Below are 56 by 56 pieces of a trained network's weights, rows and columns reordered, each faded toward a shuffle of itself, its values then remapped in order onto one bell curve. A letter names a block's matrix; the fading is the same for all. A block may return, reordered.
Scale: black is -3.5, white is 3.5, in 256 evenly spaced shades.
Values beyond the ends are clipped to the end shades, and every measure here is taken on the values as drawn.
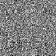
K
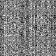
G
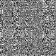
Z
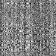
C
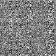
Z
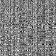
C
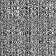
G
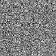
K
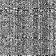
C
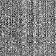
C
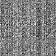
G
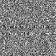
K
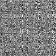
Z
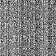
G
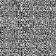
Z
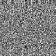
K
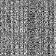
G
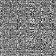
Z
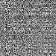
Z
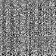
G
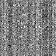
G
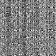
C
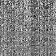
G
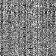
G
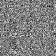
K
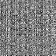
G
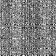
C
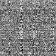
Z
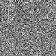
K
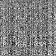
C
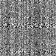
C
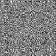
K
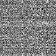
Z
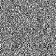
K
